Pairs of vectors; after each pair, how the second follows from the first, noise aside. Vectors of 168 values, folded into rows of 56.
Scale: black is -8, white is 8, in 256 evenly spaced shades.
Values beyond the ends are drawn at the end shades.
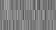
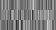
reversed, scaled up.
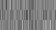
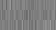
shrunk.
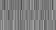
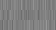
wrapped around, negated, shrunk.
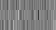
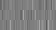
reversed, negated, partly zeroed.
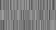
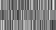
negated, scaled up.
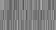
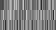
negated, scaled up.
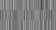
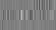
wrapped around, negated, partly zeroed.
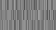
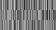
scaled up.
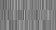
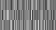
reversed, scaled up.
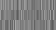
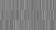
shrunk.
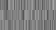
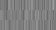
shrunk.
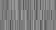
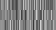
negated, scaled up.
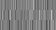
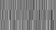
negated.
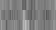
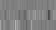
wrapped around, negated, partly zeroed.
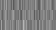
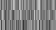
negated, scaled up.
